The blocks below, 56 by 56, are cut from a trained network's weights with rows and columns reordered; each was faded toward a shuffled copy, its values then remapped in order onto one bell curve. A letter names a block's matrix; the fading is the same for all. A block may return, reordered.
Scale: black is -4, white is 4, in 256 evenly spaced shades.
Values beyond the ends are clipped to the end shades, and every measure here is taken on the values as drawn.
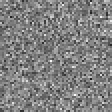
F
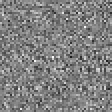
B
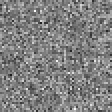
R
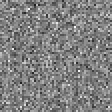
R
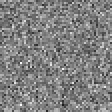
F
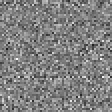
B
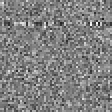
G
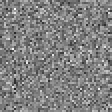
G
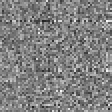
G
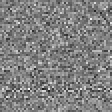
B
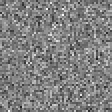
F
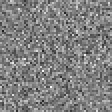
F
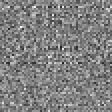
B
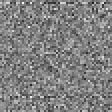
G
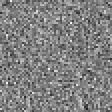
F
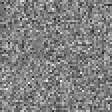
R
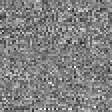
B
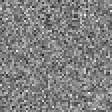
F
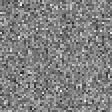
F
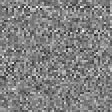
B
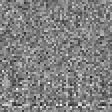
G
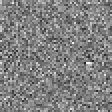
G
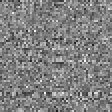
B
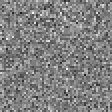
F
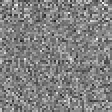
B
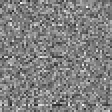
G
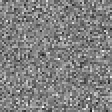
R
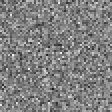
R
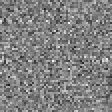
B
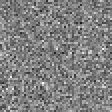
R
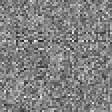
G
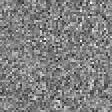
G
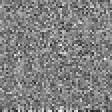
G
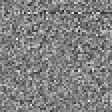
G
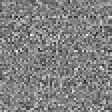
B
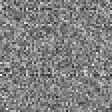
G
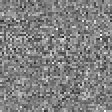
B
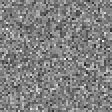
R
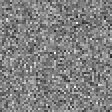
F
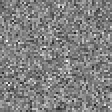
R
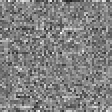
B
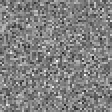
R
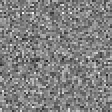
G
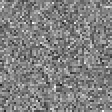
R
